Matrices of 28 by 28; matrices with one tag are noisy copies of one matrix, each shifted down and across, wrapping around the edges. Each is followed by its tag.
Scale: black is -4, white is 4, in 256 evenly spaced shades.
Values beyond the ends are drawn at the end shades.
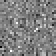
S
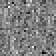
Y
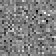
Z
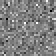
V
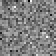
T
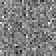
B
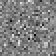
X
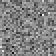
T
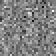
S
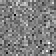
Z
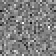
V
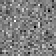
Y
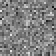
X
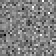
B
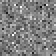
B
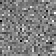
Z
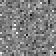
T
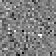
V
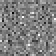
S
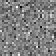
Z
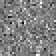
T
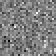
B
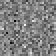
S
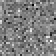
T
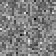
Y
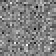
V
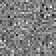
Z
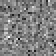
T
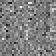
S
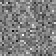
S
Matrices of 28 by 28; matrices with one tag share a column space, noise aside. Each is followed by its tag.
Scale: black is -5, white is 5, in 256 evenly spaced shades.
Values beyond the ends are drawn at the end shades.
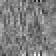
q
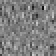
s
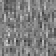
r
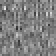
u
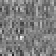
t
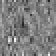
q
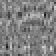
s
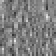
r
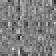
t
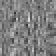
r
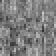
r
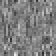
q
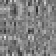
t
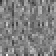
t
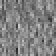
r
